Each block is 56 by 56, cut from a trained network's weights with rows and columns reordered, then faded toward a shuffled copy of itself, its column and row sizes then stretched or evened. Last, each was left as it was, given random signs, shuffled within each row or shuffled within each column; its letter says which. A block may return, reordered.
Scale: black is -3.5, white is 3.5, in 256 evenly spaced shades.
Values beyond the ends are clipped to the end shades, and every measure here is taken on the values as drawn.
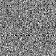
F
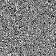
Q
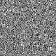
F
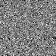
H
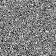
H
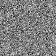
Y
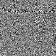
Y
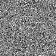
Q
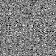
F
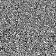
Y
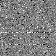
H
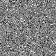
H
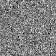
Q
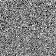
H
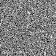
H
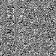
F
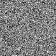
H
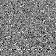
H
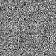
F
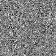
Q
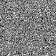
H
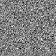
F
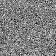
H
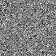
Y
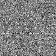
H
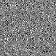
F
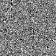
Y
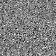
H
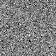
Q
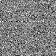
H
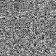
F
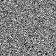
Q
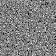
Q
